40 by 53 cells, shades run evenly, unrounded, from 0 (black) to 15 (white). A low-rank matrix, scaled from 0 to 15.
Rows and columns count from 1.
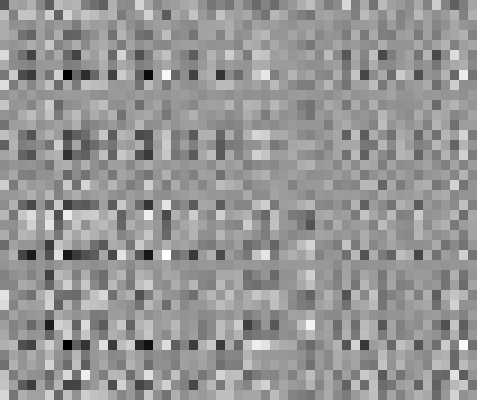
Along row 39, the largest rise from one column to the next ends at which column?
14
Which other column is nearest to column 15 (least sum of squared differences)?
50
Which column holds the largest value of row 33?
35
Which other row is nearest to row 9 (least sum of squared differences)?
31
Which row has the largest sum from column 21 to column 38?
6
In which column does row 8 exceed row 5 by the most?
19
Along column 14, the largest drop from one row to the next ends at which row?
22
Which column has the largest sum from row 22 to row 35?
51
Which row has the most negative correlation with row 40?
15
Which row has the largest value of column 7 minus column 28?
33
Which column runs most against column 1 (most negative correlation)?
49
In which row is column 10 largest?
38
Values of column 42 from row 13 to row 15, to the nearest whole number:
8 10 7
